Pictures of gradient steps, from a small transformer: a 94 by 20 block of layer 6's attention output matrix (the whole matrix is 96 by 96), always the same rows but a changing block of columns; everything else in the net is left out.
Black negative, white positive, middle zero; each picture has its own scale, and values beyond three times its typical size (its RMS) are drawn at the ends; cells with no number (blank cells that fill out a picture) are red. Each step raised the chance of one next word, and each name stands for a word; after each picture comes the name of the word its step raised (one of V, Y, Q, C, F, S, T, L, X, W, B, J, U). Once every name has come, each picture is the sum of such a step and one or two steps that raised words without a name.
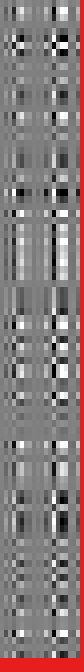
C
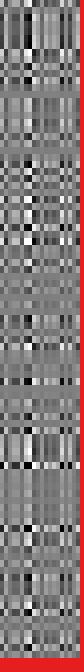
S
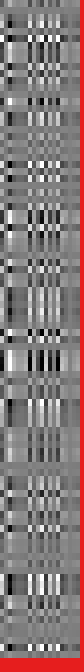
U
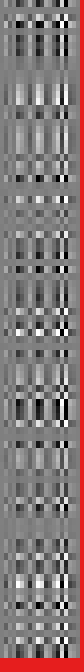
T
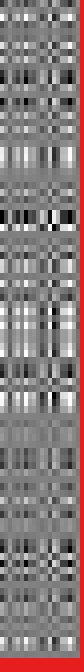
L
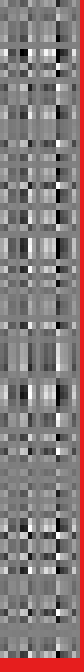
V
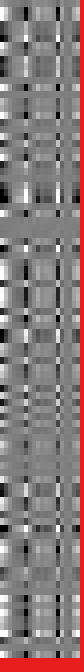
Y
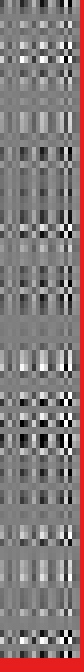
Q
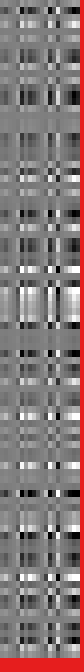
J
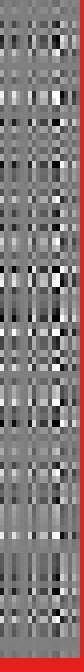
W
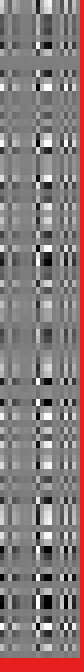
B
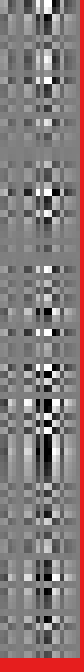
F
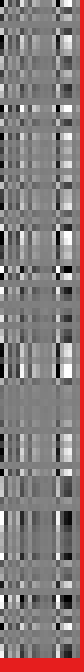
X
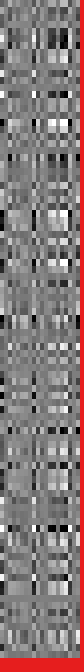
S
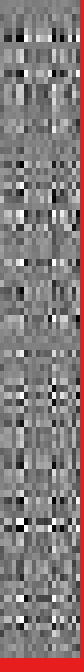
Y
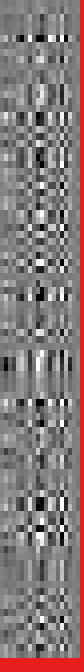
U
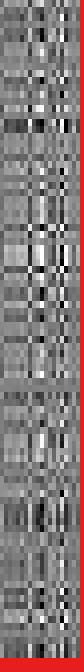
X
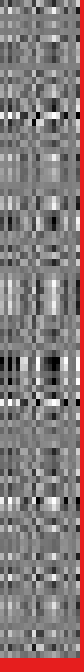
U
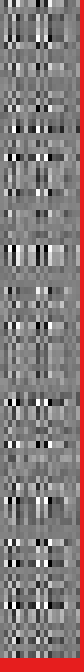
C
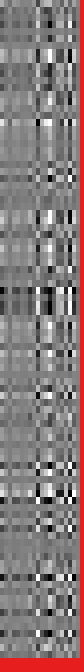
J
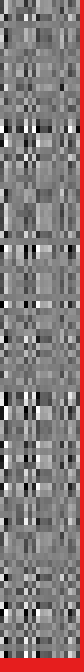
B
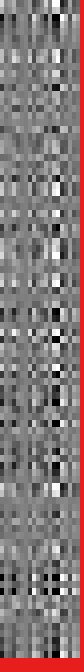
F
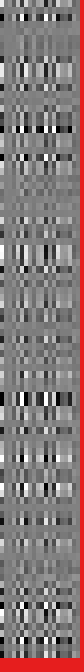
L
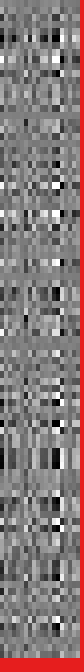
F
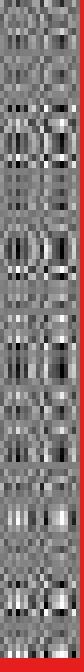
X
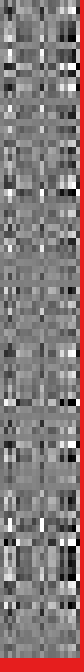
V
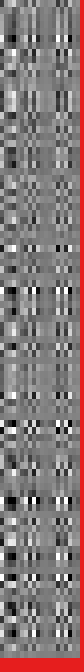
W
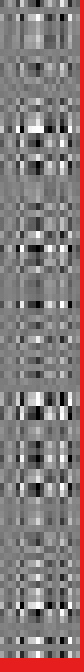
B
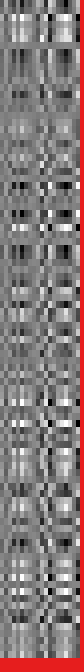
F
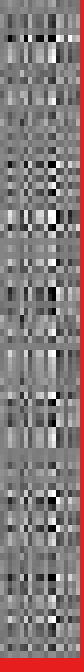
U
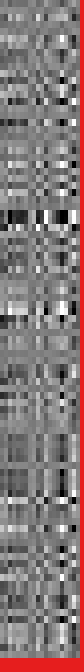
L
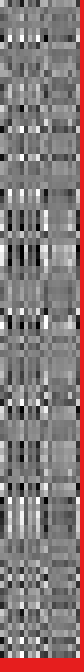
C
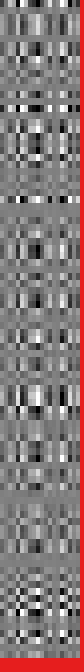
Y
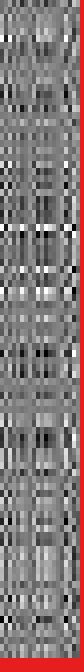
X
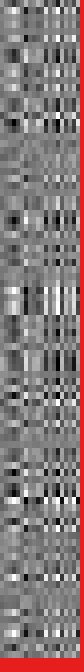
U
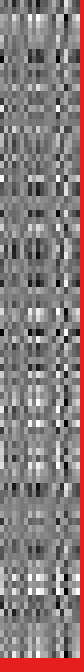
F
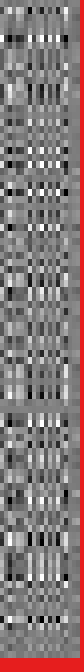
W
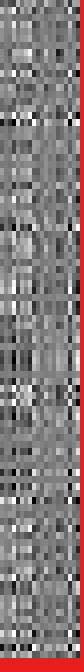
V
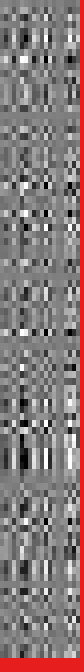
F
